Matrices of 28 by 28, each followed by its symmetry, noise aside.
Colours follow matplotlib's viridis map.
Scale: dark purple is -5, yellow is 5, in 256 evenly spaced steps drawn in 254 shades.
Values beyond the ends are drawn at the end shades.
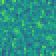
same after a half turn.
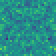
mirrored left to right.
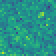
symmetric across the other diagonal.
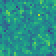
same after a half turn.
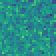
symmetric across the other diagonal.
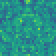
mirrored left to right.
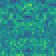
mirrored left to right.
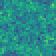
same after a half turn.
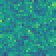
antisymmetric.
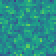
mirrored left to right.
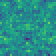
mirrored left to right.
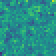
antisymmetric.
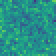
symmetric across the other diagonal.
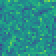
antisymmetric.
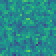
mirrored left to right.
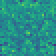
mirrored left to right.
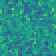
same after a half turn.
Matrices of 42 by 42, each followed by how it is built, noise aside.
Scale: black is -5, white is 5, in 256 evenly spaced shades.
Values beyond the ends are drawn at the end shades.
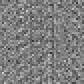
repeating rows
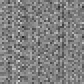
repeating rows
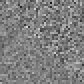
upper triangular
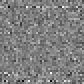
uneven rows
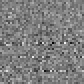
uneven rows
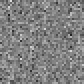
uneven columns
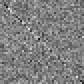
diagonal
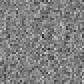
low rank
